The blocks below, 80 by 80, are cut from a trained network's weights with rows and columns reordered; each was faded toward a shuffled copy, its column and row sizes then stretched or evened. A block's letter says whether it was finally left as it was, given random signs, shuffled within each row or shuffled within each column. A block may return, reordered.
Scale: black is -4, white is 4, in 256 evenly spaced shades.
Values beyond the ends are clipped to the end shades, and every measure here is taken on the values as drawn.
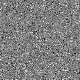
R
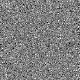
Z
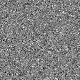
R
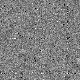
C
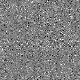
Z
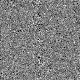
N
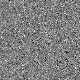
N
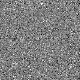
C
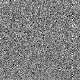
Z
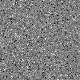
N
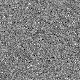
R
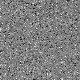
N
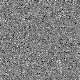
R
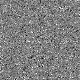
R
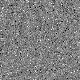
N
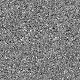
R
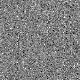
N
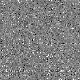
Z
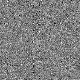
C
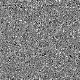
C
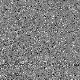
C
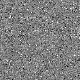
C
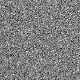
C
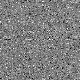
Z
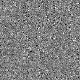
Z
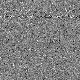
R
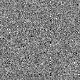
C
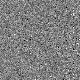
N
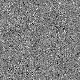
N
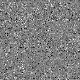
C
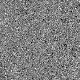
N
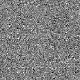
Z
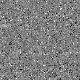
C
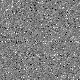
R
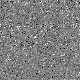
R
